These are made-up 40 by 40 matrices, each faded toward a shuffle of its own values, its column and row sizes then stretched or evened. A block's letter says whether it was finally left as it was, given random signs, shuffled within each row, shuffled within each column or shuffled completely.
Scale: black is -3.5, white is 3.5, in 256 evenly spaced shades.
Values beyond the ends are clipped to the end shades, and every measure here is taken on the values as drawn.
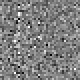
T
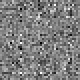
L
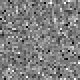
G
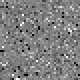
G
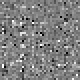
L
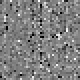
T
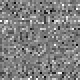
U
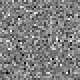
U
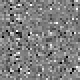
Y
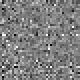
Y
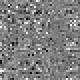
Y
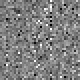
T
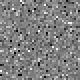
G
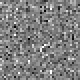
T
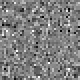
Y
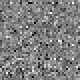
U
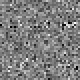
L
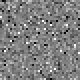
G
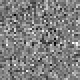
L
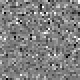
U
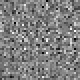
Y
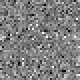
U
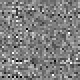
L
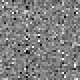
T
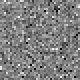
G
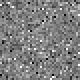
G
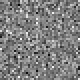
T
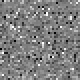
U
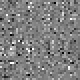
Y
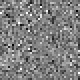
T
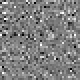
Y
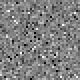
G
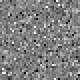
G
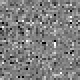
Y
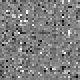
L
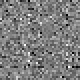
L
